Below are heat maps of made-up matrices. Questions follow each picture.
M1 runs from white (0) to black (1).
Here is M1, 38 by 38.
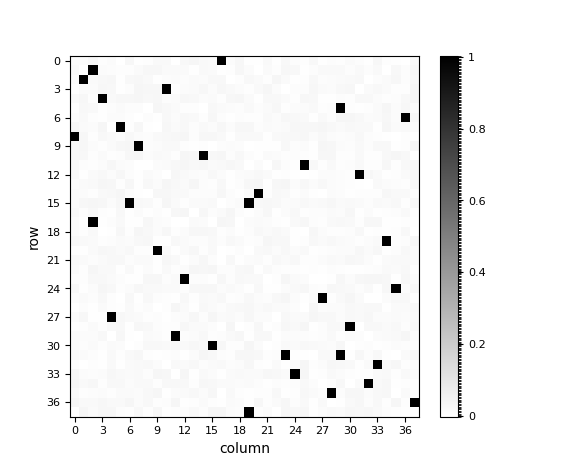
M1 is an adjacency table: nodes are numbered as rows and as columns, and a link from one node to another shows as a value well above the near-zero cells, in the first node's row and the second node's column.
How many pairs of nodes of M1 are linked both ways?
1
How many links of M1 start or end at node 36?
2
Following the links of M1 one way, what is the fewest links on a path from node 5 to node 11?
2
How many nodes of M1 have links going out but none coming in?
2
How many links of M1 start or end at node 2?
3
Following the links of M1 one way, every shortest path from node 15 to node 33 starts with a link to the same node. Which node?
node 19
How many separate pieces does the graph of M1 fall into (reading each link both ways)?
9
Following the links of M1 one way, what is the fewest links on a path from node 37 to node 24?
5
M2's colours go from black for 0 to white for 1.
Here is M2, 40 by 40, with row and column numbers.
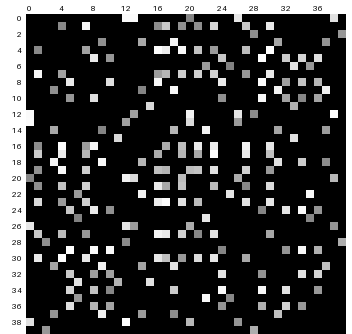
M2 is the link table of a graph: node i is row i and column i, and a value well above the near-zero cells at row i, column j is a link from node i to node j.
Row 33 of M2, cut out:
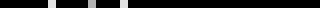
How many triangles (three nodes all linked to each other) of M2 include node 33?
1
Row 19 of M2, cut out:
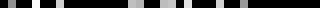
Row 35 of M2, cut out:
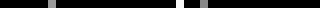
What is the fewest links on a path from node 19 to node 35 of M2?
7
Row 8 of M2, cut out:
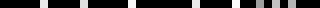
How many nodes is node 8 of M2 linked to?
8
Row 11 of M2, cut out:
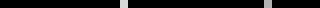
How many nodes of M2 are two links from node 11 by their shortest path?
1
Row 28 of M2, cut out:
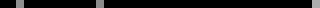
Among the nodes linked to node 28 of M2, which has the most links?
node 12
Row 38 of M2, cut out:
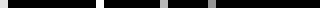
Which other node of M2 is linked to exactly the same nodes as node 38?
node 13
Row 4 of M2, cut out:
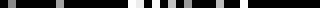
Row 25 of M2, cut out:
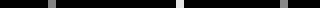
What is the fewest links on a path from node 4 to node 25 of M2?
7
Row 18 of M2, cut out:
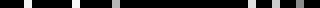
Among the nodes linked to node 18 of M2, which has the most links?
node 34
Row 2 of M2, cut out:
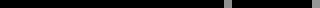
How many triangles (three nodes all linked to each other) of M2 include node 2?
1
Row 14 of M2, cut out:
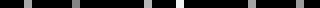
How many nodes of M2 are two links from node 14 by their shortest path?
4
